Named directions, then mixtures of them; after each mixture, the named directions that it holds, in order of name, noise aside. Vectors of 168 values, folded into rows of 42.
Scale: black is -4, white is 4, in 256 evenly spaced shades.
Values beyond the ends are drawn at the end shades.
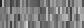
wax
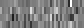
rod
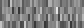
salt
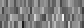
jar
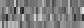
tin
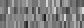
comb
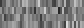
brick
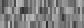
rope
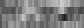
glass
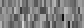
brick, jar, rope.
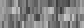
glass, jar, salt.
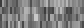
glass, jar, wax.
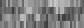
glass, salt.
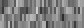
rope.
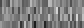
salt.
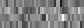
comb, glass, jar.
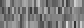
brick, comb.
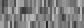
rope.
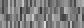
rope, salt.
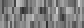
rope.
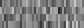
brick.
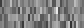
brick, jar, salt.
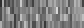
salt, wax.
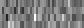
jar, tin.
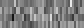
rod, tin.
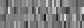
comb.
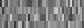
jar, rod, wax.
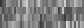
brick, glass.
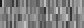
wax.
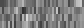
brick, rope, wax.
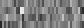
jar, rope, tin.
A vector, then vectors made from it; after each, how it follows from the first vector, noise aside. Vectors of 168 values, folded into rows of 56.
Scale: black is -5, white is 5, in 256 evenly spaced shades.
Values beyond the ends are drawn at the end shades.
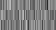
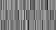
copied.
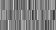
reversed, negated.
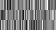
negated, scaled up.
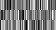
negated, scaled up.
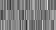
negated.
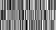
negated, scaled up.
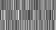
wrapped around, negated.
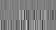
partly zeroed.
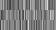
negated.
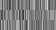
negated.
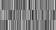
reversed, negated.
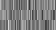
reversed, negated.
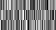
scaled up.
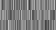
reversed, negated.
